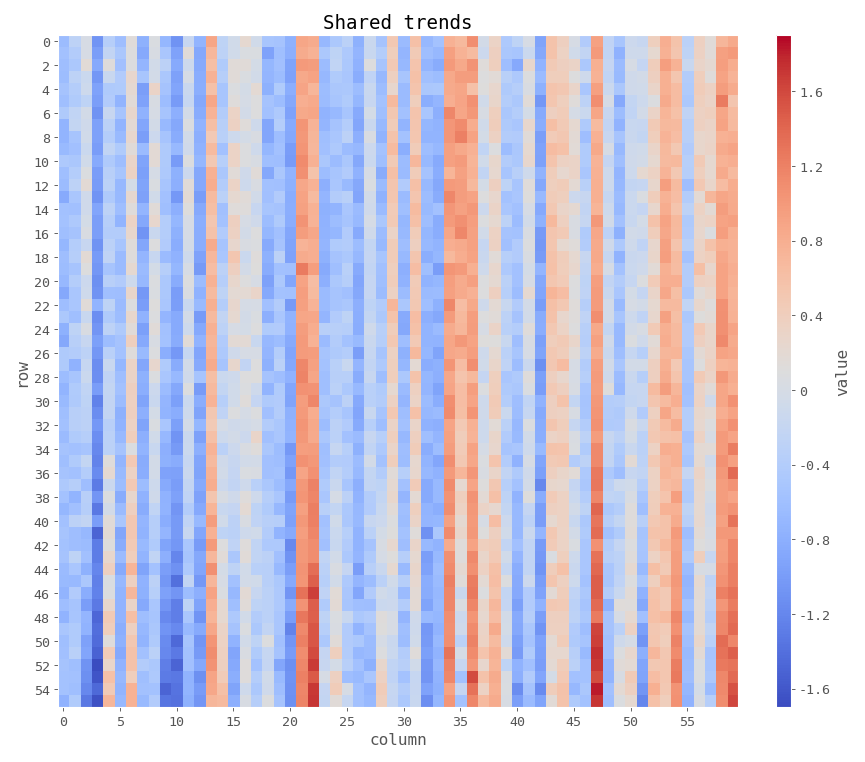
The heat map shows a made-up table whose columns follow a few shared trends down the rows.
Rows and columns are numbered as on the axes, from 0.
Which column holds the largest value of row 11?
21
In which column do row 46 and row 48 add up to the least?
3
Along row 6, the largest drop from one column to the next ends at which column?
23
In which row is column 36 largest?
53
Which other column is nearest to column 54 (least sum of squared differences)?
13
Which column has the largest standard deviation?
35
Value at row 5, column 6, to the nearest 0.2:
0.2
